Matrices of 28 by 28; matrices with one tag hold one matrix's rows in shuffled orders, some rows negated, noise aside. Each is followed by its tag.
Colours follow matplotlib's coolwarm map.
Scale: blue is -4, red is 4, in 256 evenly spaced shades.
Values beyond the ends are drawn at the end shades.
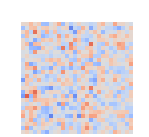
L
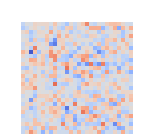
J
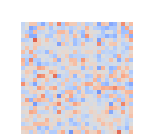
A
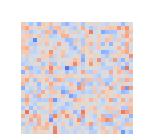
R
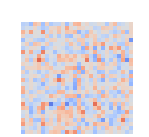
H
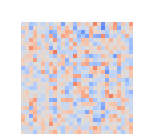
J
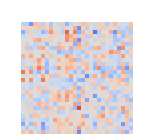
H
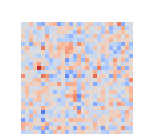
H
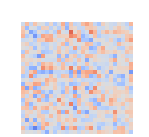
L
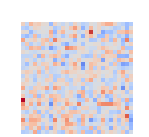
R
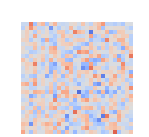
J
